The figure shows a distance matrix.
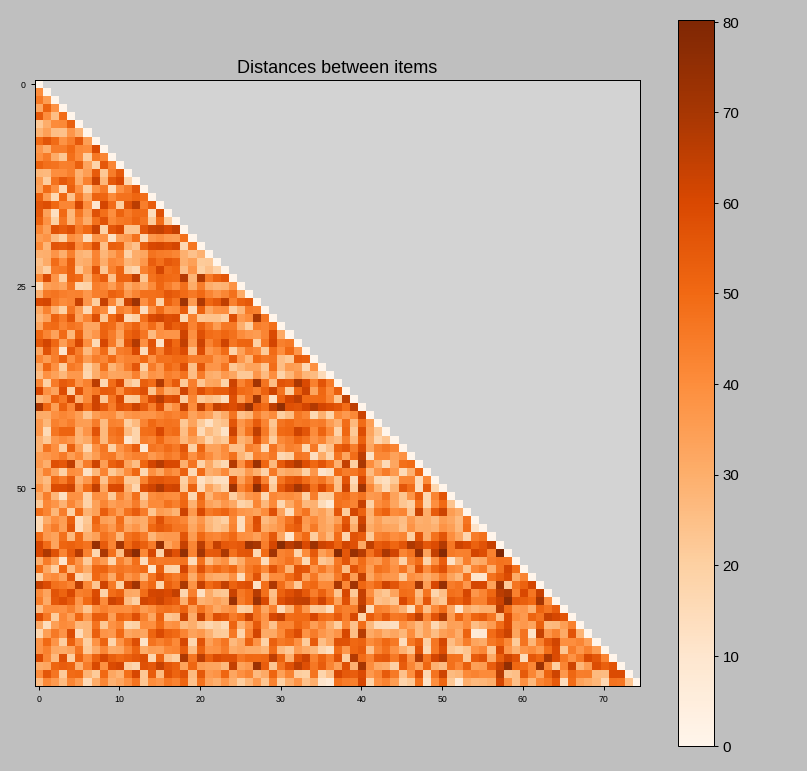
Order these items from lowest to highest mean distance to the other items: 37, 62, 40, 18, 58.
37, 18, 62, 58, 40
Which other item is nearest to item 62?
27
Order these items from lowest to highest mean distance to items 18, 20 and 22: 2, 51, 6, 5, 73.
5, 6, 51, 73, 2
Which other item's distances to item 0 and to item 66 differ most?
40
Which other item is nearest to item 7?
15
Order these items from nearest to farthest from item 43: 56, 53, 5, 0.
5, 0, 56, 53
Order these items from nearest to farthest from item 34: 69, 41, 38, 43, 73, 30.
41, 30, 38, 43, 73, 69
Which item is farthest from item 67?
58
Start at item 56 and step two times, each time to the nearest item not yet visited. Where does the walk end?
53
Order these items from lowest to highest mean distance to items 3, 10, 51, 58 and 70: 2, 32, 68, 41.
32, 41, 2, 68
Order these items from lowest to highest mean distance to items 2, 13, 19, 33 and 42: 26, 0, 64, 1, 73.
73, 0, 1, 26, 64
